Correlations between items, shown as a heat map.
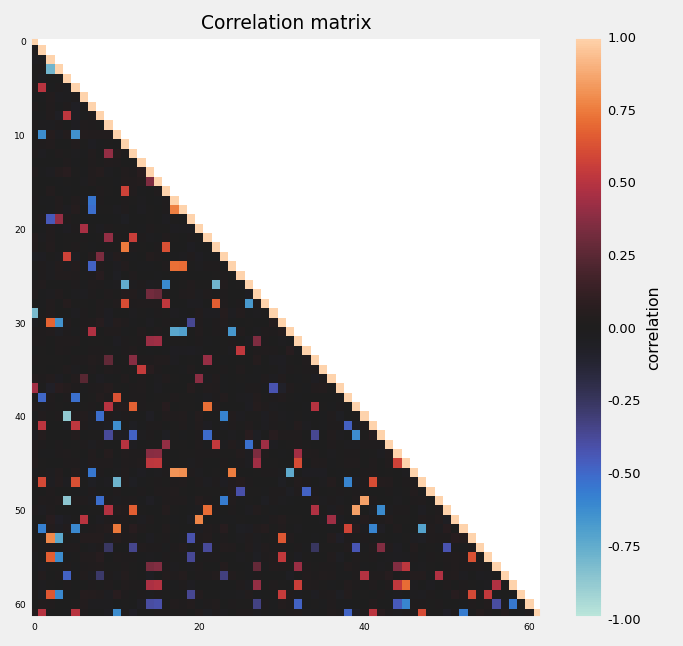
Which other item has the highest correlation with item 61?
47
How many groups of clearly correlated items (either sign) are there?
11
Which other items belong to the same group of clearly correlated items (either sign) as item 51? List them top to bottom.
6, 20, 36
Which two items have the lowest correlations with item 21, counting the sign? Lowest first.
42, 54
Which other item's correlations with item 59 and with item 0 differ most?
29
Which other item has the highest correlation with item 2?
53
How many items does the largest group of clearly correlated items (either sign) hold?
9
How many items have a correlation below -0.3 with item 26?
5
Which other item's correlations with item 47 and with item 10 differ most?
52
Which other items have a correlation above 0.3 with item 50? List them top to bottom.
9, 12, 21, 34, 39
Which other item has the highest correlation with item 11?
22
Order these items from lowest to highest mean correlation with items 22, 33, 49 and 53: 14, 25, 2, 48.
48, 14, 25, 2
